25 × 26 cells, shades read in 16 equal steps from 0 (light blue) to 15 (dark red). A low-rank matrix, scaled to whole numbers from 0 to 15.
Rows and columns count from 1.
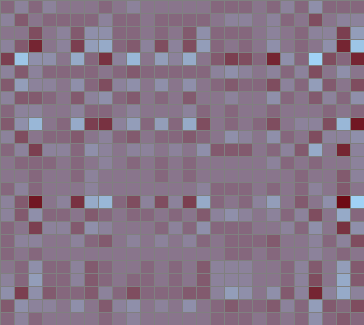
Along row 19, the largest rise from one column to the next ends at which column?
26
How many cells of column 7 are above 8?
5
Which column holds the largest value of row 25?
25
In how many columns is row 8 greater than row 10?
12
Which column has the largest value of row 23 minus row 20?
23
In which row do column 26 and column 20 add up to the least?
16
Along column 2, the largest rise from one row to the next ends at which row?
6
